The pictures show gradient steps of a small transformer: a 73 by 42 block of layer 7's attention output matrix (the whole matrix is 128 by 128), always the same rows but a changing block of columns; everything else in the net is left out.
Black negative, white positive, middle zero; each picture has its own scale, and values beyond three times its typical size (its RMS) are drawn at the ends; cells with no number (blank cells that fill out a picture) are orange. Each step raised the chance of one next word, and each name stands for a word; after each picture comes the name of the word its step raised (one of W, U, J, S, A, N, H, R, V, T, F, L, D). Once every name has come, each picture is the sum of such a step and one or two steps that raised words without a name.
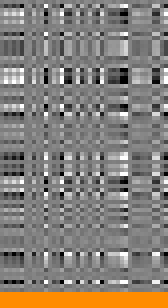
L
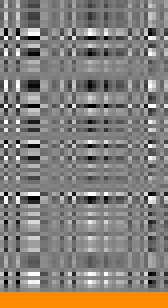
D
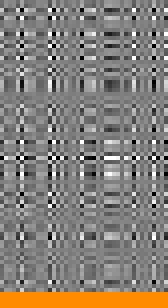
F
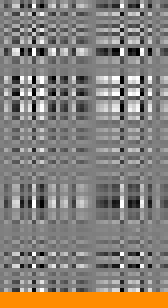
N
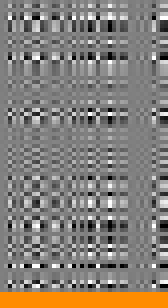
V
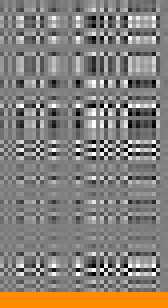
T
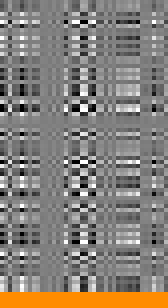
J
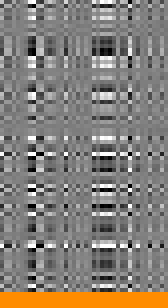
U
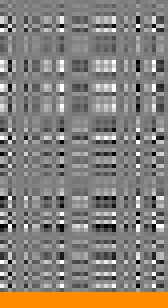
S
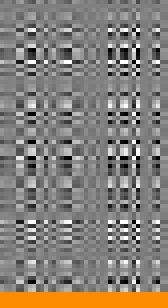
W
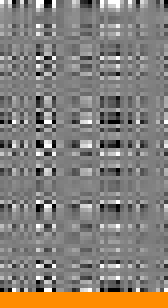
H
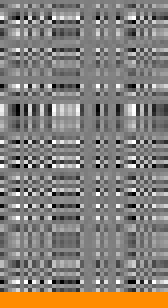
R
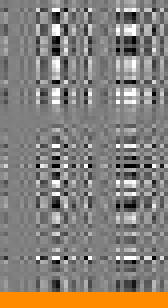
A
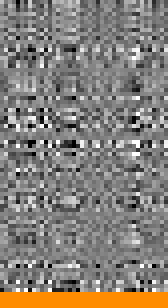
H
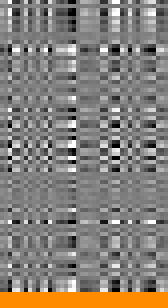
H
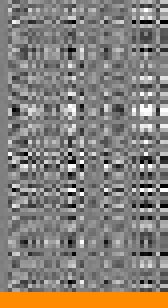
R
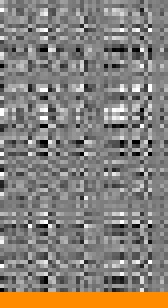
S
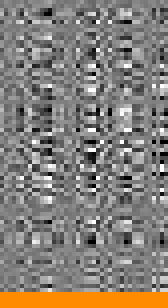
R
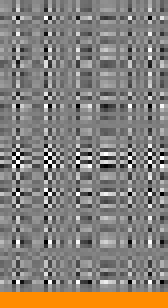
R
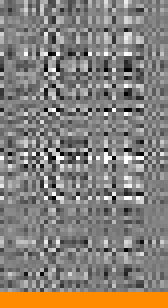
D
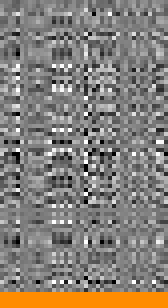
L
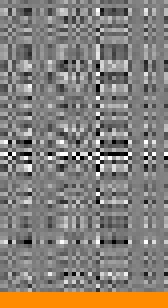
S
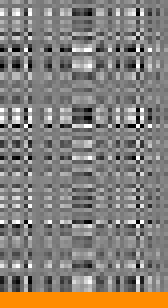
L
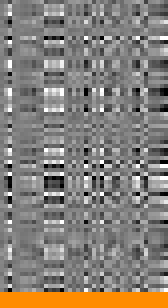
J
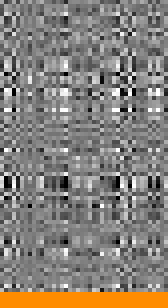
N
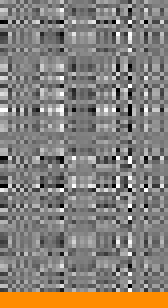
R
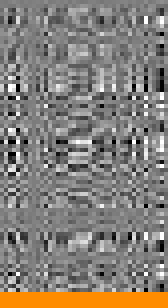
F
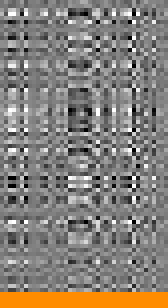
R
